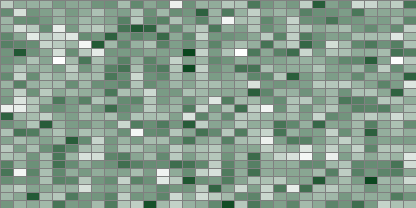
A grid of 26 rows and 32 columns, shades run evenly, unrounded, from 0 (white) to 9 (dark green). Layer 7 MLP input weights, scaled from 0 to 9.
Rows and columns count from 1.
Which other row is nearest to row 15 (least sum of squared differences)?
2
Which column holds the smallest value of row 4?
5
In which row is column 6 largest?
18
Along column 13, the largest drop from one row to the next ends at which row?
22
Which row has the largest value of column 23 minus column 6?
10
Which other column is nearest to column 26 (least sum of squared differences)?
7
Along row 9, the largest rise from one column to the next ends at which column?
15
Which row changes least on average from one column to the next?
11
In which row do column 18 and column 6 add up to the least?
3
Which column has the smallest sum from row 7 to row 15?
16
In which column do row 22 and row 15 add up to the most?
1
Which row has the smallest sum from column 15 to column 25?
19
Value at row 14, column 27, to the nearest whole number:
5
